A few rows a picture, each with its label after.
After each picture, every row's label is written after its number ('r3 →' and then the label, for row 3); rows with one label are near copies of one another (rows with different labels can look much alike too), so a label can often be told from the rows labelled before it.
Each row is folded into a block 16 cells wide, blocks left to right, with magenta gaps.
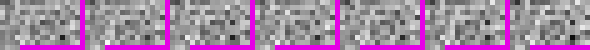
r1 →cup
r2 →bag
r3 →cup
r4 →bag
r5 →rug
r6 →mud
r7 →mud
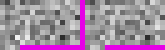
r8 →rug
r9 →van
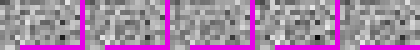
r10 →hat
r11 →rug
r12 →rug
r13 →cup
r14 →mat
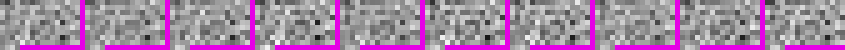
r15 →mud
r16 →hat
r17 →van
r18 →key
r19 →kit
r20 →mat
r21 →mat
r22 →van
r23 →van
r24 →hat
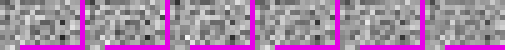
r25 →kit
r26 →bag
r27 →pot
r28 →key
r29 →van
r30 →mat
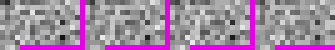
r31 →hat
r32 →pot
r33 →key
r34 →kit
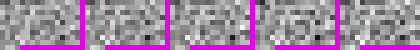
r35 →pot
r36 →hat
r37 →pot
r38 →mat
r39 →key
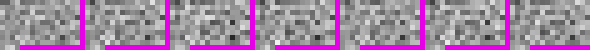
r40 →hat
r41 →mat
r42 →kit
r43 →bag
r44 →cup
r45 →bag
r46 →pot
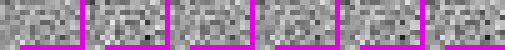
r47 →bag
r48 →pot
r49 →kit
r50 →pot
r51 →kit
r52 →cup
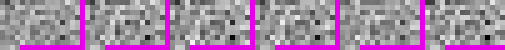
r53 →bag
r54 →pot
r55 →mud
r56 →cup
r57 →kit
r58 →hat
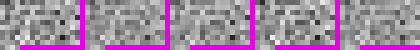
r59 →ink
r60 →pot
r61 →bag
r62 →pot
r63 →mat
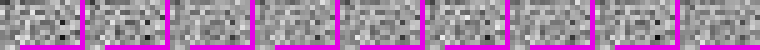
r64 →hat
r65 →bag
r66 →van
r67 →pot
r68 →rug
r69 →cup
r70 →hat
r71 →hat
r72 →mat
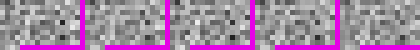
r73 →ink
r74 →van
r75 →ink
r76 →rug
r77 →pot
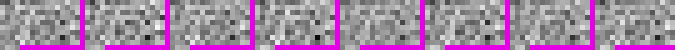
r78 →cup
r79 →bag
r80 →cup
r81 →pot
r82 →hat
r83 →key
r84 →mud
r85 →van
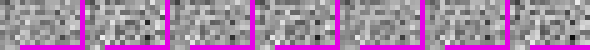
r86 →ink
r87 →kit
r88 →pot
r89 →kit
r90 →rug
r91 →cup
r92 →mat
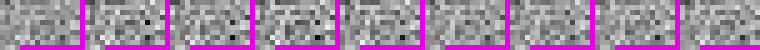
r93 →kit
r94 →key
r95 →hat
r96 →bag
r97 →mat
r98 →bag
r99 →ink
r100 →cup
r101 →cup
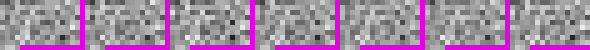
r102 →key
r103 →van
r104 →kit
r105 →van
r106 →pot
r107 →pot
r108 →cup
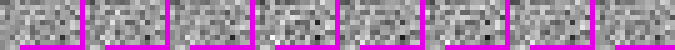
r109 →cup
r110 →pot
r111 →pot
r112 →kit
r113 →key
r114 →bag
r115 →key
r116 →rug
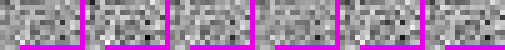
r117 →kit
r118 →mat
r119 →kit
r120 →cup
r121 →key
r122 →bag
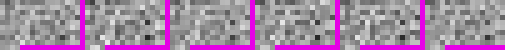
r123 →bag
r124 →kit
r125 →mud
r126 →pot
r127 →hat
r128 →cup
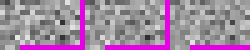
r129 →van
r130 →key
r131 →cup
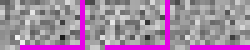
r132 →pot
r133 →hat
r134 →ink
